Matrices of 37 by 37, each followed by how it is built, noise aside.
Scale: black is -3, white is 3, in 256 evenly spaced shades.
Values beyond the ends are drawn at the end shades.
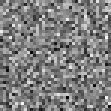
noise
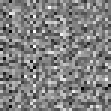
repeating rows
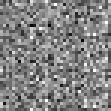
repeating rows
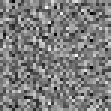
repeating rows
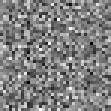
repeating rows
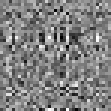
low rank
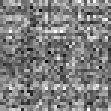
blocks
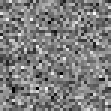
noise
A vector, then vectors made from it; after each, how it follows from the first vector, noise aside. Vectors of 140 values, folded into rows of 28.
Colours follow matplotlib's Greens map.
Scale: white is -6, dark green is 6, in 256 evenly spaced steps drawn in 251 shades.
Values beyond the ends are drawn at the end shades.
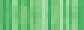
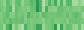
wrapped around, negated, partly zeroed.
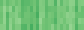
wrapped around, shrunk.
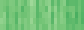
wrapped around, shrunk.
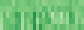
wrapped around, negated, partly zeroed.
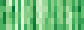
reversed, scaled up.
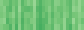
reversed, negated, shrunk.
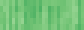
wrapped around, shrunk.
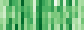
reversed, negated, scaled up.
